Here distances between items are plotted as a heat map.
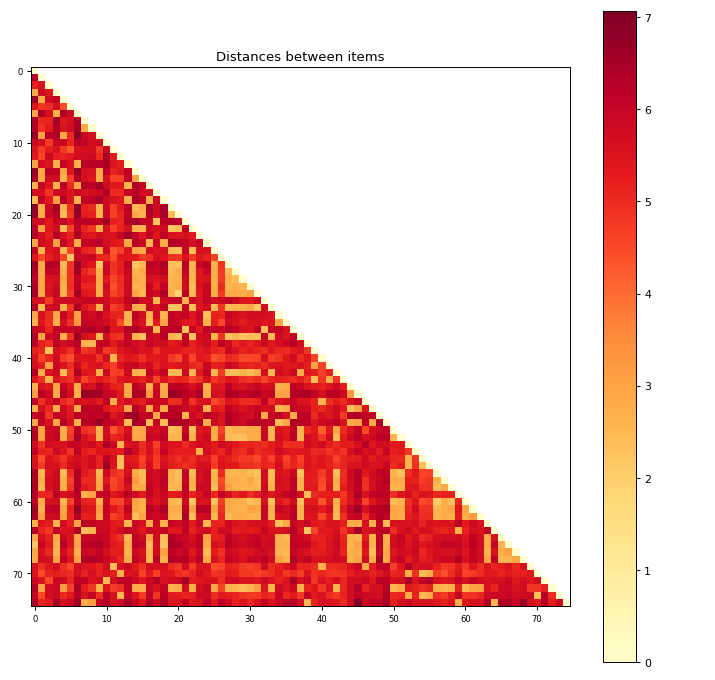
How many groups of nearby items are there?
10
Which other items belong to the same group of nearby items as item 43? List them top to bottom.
2, 39, 41
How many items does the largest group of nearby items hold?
26
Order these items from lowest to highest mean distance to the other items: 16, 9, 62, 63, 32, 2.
62, 9, 63, 16, 2, 32
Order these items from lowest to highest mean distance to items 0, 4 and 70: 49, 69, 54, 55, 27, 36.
54, 55, 27, 49, 69, 36
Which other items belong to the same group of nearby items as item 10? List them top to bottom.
71
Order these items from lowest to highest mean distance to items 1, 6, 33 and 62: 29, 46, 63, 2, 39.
29, 63, 46, 39, 2
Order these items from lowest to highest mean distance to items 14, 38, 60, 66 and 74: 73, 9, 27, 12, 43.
27, 9, 43, 12, 73
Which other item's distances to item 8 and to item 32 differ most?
36
